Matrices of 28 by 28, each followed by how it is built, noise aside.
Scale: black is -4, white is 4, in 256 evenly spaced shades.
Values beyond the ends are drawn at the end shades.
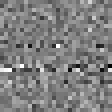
uneven rows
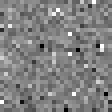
sparse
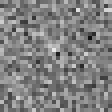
noise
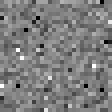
sparse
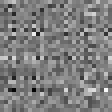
low rank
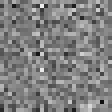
low rank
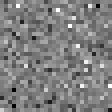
sparse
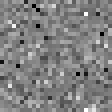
sparse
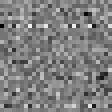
uneven rows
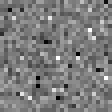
sparse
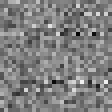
uneven rows
